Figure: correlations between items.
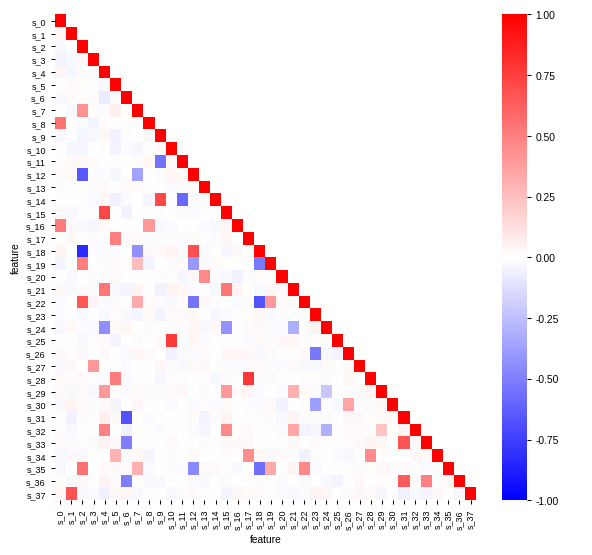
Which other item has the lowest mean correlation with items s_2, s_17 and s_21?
s_18
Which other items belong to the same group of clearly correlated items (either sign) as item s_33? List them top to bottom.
s_6, s_31, s_36
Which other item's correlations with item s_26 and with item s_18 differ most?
s_2
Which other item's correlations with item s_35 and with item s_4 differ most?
s_15
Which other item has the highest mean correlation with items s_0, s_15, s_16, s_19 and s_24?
s_8
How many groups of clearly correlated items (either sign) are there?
11
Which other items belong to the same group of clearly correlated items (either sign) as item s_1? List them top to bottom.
s_37
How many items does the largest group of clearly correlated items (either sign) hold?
7
